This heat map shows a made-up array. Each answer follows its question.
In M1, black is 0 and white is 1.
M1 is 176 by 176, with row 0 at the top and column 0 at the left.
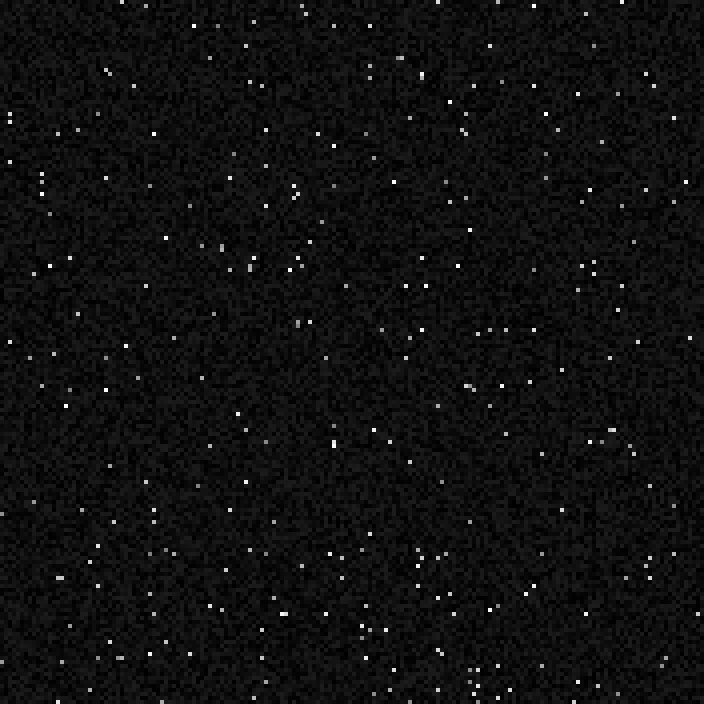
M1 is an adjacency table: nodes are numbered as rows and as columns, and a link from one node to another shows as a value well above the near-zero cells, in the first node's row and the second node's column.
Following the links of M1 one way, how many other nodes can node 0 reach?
5
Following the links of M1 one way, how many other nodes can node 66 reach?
10
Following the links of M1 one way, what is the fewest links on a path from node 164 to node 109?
4
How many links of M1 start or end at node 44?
3
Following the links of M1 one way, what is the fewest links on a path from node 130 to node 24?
2
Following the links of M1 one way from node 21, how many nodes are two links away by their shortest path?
10
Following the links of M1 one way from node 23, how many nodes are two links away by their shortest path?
5
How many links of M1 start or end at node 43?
3
